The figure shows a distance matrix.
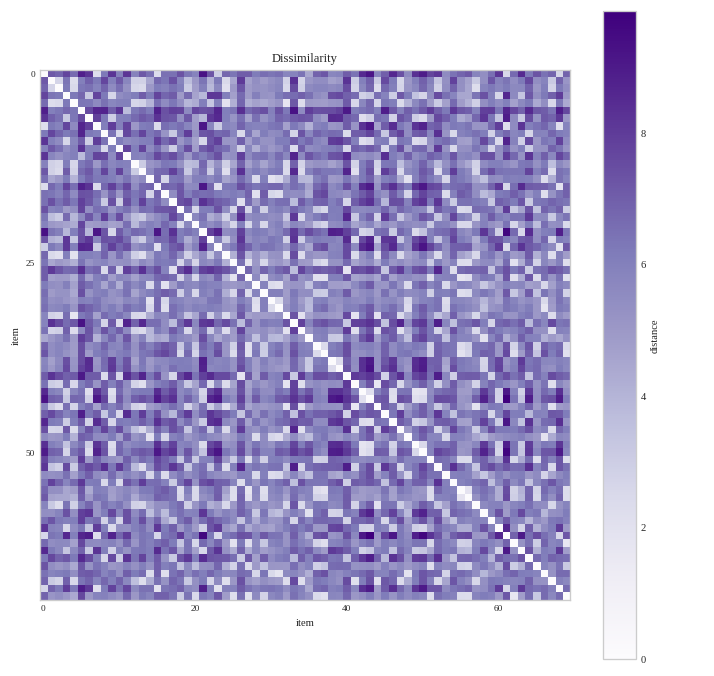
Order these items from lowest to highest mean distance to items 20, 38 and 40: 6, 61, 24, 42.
24, 61, 6, 42
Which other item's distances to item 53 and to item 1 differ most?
16
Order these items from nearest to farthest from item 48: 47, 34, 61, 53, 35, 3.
53, 35, 34, 47, 61, 3
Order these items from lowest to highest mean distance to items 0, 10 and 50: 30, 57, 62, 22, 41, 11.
30, 62, 57, 41, 11, 22
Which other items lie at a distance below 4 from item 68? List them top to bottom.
0, 7, 15, 23, 61
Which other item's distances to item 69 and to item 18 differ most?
62
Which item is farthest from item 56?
61
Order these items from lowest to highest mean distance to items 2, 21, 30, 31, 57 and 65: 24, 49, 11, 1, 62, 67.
24, 67, 1, 49, 62, 11
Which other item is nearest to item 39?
38
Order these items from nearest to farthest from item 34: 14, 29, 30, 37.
14, 30, 29, 37
